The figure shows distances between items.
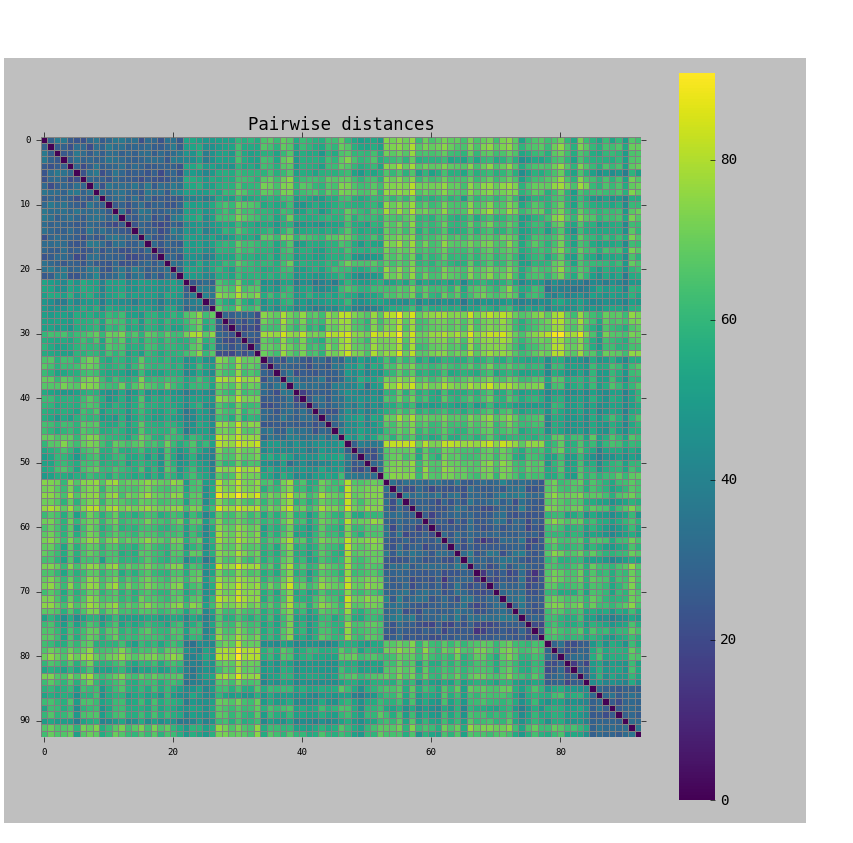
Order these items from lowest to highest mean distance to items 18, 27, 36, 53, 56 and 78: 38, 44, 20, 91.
44, 20, 38, 91
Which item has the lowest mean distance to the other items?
25
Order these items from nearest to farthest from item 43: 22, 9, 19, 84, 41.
41, 22, 84, 9, 19
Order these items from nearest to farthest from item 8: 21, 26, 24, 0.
0, 21, 24, 26
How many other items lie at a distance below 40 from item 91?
7
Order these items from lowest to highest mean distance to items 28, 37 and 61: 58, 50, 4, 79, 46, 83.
58, 46, 50, 4, 83, 79
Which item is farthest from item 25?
30
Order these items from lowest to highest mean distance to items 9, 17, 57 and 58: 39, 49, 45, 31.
39, 49, 45, 31
